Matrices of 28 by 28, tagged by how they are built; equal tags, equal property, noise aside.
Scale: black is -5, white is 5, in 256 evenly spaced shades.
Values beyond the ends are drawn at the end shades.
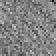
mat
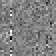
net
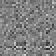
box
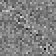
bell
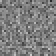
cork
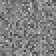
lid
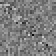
bell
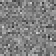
lid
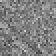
mat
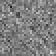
mat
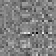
box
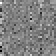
net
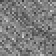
mat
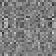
box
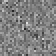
bell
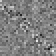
bell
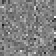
net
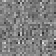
box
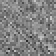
mat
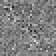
bell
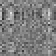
box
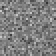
lid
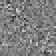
bell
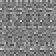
cork
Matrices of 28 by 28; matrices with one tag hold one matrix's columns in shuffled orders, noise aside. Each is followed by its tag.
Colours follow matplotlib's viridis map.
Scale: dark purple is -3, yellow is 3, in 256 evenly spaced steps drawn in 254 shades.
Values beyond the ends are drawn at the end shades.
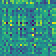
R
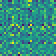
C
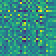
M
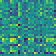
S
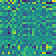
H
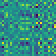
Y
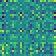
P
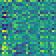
P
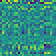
H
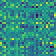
Y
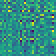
M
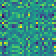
Y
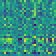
S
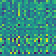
S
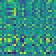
S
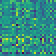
S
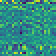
H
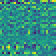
H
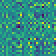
Y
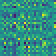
Y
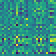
S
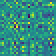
Y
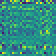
H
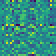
C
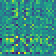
S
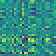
S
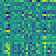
P
